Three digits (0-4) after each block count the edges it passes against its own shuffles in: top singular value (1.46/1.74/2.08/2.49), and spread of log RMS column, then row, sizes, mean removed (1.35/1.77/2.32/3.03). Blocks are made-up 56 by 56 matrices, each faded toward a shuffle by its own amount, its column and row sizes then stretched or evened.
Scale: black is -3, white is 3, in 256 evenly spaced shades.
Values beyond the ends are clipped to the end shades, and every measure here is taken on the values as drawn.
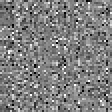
2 3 0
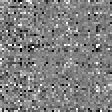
1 3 3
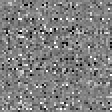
0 2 3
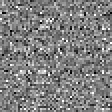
2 0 2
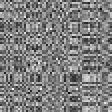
4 3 0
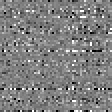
1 1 4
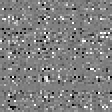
0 1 4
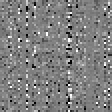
2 4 0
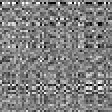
4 2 4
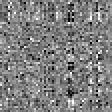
3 3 1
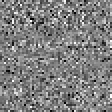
1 1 2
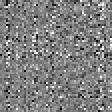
0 3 2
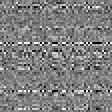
4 1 4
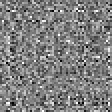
3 1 2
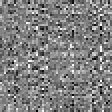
3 3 0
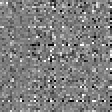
0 3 3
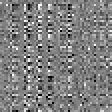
4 4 2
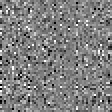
2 3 0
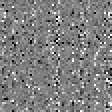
2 3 1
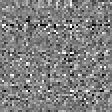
1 2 3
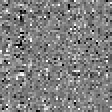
1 3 1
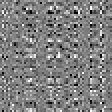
4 3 2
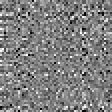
3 2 2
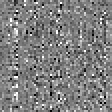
2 3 0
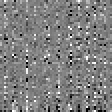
1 4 2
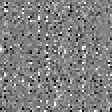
1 3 2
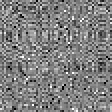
4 0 0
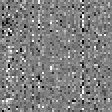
1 4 1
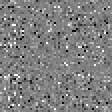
0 1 2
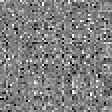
3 1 1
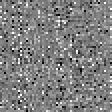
1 3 0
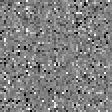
0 2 1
